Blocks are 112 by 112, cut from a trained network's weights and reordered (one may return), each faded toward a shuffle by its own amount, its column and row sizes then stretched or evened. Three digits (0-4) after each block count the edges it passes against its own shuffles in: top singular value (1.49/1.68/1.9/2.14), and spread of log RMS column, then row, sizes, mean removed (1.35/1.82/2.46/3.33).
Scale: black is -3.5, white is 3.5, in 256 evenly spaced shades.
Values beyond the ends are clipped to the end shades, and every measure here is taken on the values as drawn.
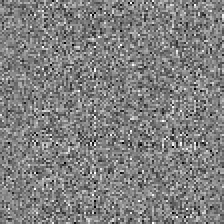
3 3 1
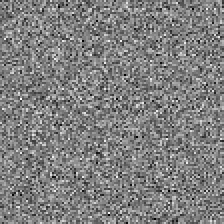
4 1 1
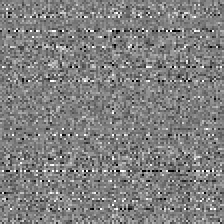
3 1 4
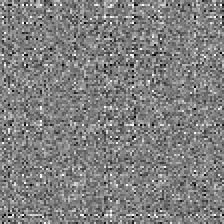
4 3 3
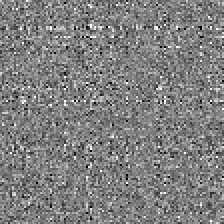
2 3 3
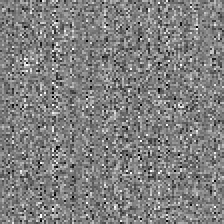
0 4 1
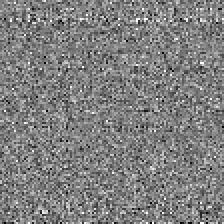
2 1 3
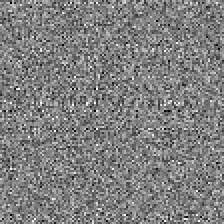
3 1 2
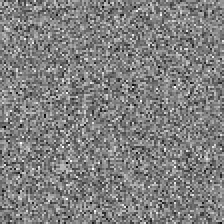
0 1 0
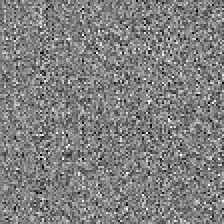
3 3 1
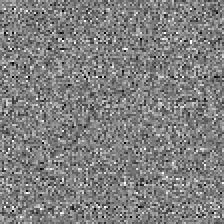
1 1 3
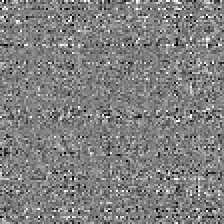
2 3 4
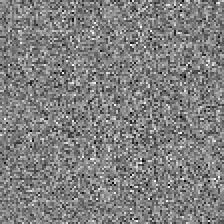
0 2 1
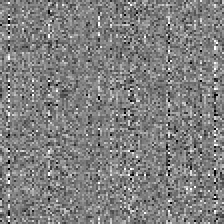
4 4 1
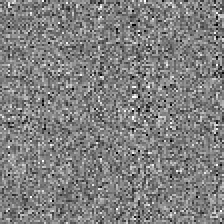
2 3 1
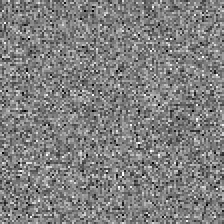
0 2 2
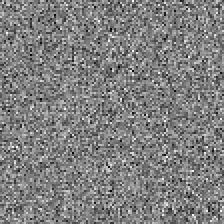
1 2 0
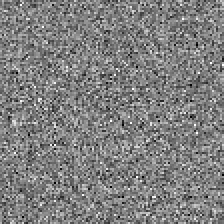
0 1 1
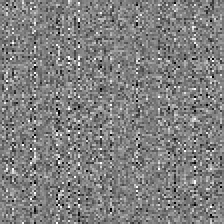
3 4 1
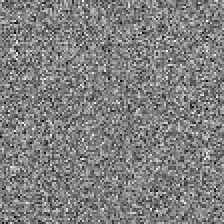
2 2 0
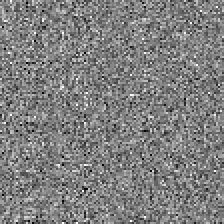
2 2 1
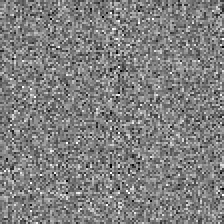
2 2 0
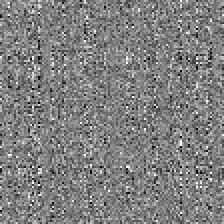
4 4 1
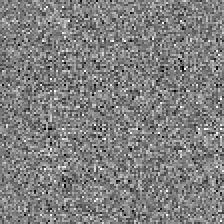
2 2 2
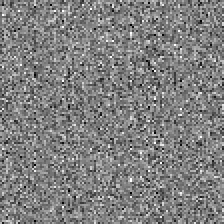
0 3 0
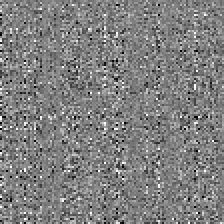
1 4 3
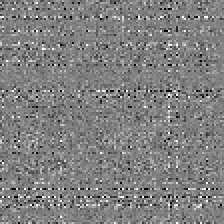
1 3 4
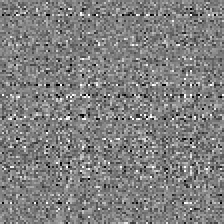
2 3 4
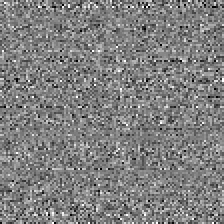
0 0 4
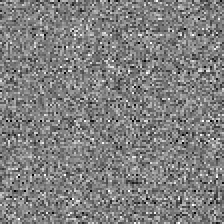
2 1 3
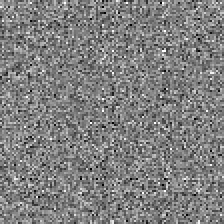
0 2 2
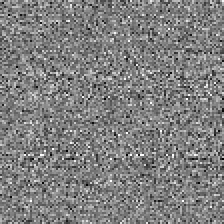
2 1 3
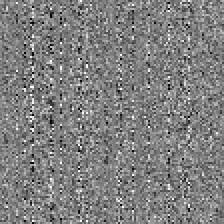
0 4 0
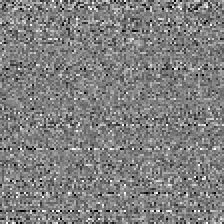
0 0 4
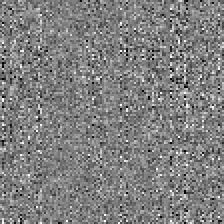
1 4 2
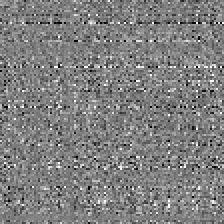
4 3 4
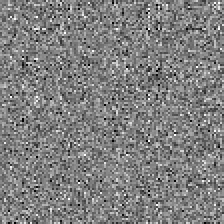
2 3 1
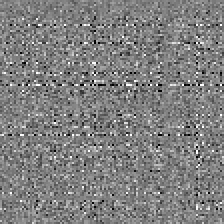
4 3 4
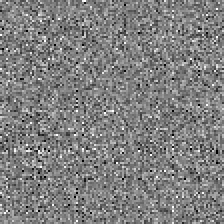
0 3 2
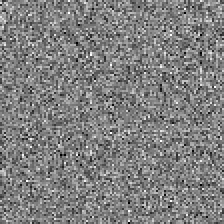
0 2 0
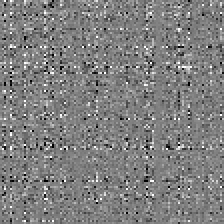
1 4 4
